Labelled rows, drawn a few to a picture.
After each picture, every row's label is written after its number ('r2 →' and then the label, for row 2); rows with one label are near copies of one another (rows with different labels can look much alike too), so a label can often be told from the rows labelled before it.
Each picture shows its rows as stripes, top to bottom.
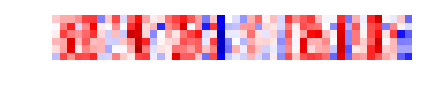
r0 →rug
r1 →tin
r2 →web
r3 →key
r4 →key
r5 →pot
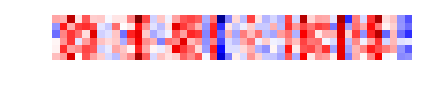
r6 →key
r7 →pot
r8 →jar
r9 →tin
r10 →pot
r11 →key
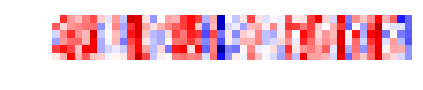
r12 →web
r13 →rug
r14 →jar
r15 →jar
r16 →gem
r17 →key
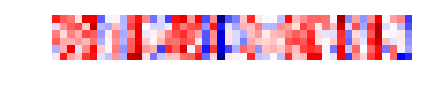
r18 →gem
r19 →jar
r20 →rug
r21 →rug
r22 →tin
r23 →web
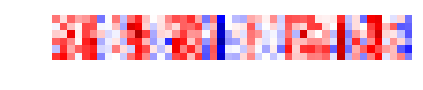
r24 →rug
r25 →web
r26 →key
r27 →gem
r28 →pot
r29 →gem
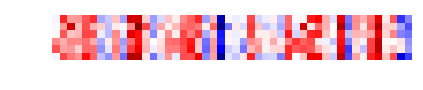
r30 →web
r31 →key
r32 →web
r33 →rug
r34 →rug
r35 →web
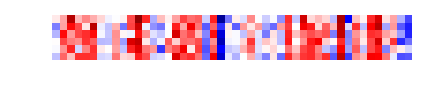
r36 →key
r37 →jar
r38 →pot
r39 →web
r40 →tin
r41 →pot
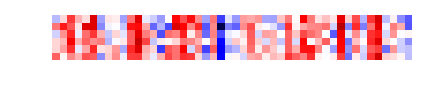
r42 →jar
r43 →gem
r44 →tin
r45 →key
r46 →tin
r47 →rug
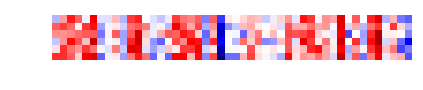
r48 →jar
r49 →gem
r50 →rug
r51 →jar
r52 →web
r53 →gem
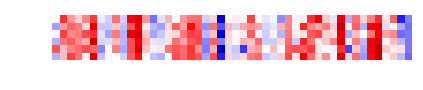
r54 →web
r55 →jar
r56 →web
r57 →jar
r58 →rug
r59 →jar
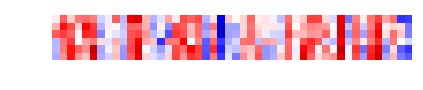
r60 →web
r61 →gem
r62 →gem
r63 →tin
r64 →jar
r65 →jar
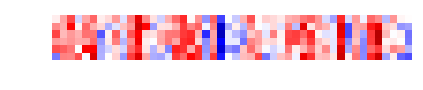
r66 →tin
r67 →key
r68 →rug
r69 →rug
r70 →gem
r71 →jar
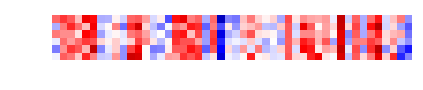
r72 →gem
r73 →jar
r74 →gem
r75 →pot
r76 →jar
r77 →web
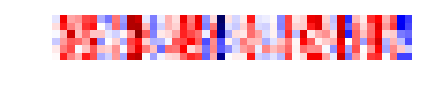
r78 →web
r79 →web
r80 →key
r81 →jar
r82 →tin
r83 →web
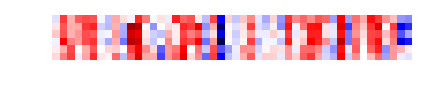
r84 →pot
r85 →web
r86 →web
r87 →web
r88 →tin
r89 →tin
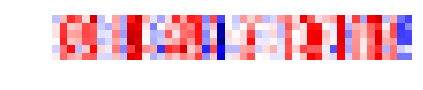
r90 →jar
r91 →web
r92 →web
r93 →web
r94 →tin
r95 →web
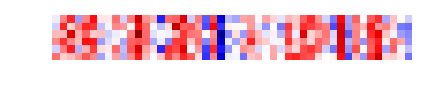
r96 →tin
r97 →pot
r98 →key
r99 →gem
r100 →tin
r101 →rug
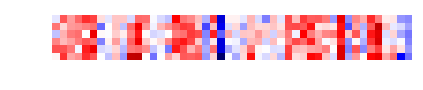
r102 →pot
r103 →rug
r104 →jar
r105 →rug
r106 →gem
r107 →web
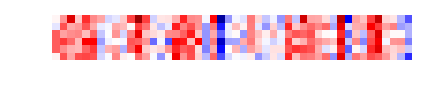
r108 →key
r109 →pot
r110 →rug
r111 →gem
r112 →rug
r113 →pot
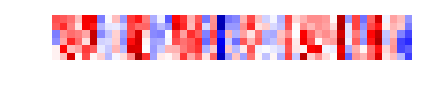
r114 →gem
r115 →gem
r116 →jar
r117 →jar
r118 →web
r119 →key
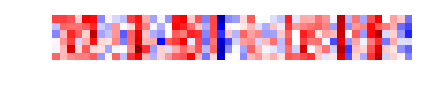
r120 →gem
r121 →pot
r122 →jar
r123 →tin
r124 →key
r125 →rug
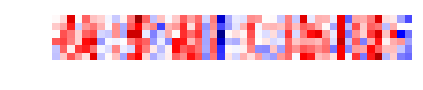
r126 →key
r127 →tin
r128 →web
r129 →gem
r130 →pot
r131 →jar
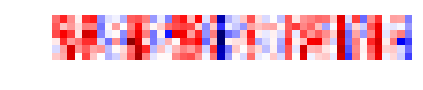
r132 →gem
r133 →rug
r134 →gem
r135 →web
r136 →key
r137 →key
